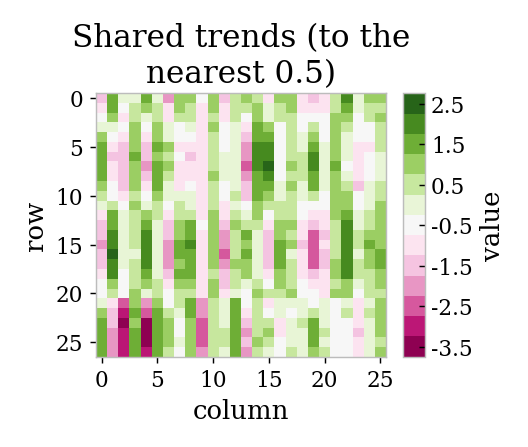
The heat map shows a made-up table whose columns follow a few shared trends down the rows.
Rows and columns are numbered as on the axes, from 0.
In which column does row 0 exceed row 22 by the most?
4
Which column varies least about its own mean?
10
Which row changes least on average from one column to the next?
11
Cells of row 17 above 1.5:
3
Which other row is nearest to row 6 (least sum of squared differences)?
8
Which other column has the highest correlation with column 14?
15
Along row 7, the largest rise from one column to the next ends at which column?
14
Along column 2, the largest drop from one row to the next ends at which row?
21
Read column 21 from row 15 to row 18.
0.5 0.5 1 1
